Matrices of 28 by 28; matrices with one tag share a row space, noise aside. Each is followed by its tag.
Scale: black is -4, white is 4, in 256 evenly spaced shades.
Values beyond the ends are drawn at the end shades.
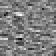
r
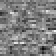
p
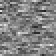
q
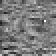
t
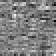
p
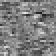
q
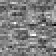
p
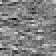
t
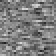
q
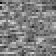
t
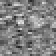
r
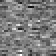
r
